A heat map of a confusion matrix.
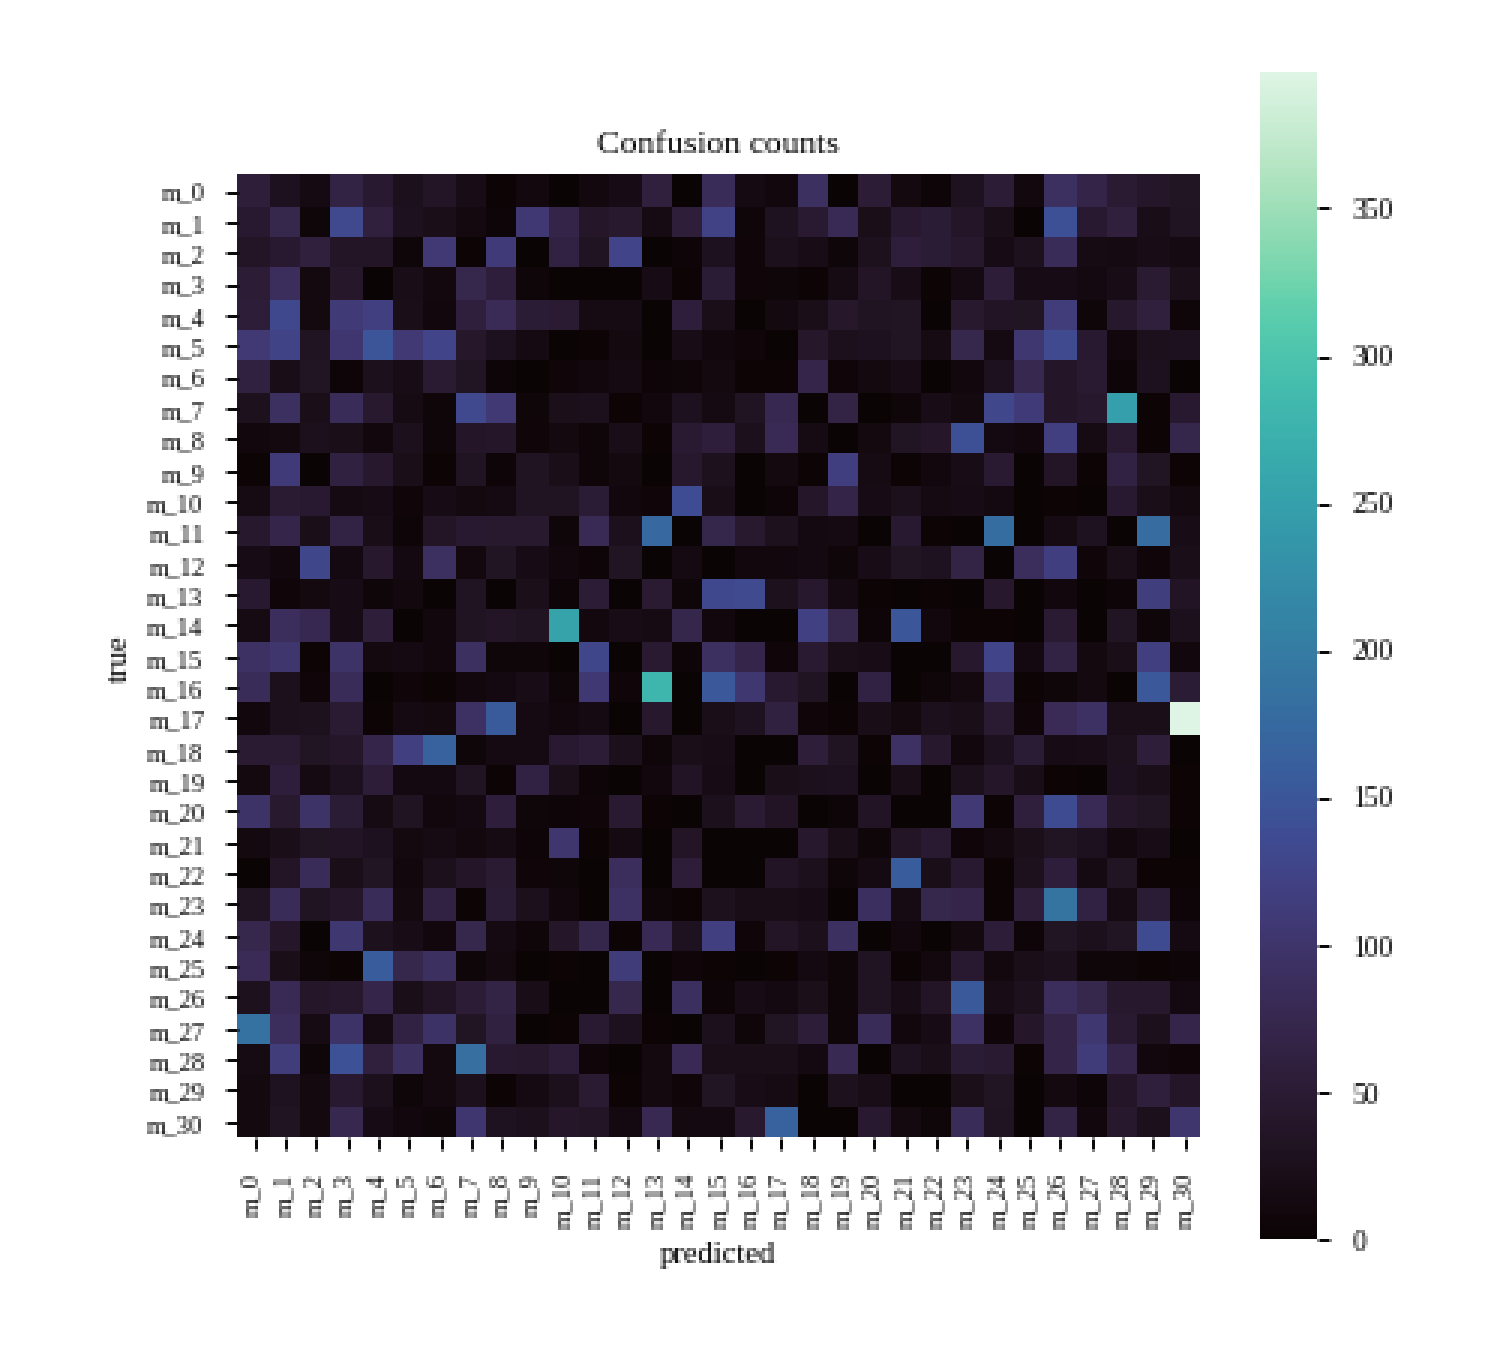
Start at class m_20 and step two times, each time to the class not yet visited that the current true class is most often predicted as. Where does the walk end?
m_23
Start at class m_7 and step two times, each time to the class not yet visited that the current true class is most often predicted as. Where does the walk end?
m_3
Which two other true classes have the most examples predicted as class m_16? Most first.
m_13, m_15
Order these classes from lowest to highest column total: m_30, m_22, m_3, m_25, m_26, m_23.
m_22, m_25, m_30, m_23, m_3, m_26
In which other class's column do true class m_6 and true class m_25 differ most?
m_4
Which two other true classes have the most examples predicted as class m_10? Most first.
m_14, m_21
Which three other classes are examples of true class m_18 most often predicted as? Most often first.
m_6, m_5, m_21
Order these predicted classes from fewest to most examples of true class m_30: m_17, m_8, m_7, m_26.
m_8, m_26, m_7, m_17
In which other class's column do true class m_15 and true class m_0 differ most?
m_11
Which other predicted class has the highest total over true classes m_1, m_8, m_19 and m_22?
m_26
